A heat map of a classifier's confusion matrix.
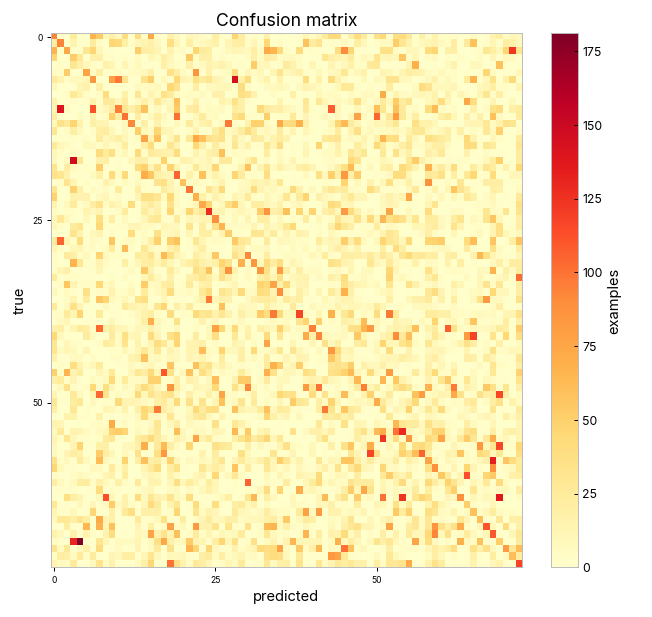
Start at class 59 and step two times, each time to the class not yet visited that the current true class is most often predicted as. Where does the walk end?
15
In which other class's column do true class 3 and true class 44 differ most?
14
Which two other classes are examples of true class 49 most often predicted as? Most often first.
69, 7
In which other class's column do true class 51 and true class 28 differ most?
1
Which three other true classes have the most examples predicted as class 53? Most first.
54, 41, 11
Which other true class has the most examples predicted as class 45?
70
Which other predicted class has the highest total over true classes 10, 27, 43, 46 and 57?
17
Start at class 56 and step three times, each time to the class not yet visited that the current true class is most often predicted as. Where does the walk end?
31
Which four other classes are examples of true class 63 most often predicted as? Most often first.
69, 54, 8, 51
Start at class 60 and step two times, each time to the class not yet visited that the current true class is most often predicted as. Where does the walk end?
9
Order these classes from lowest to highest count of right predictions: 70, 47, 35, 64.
64, 47, 70, 35
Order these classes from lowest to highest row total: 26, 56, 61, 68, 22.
26, 22, 61, 68, 56
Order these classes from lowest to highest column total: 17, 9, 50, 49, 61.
61, 49, 50, 17, 9
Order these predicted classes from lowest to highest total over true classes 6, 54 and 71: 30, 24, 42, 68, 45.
42, 45, 24, 68, 30
